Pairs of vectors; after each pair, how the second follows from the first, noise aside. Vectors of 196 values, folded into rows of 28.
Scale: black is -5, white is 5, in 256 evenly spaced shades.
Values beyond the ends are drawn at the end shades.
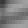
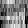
wrapped around, scaled up.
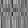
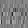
partly zeroed.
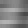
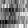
negated, scaled up.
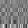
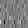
wrapped around, negated, partly zeroed.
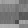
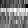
wrapped around, scaled up.
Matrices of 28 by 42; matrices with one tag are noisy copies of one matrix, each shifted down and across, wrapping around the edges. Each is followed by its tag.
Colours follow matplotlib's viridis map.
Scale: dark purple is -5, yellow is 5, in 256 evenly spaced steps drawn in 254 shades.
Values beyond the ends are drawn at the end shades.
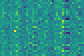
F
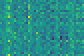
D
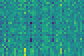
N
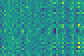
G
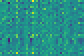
G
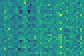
D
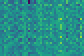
D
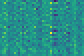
F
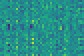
G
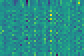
G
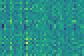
G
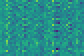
F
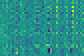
G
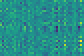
G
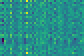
G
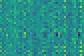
G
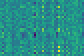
G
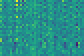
G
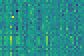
N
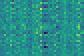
F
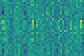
N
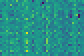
D
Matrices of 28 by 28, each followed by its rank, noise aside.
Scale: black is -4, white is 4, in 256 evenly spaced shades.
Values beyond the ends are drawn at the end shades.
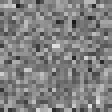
seven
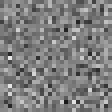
seven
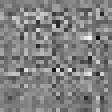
five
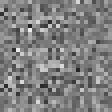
seven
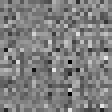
five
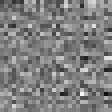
four
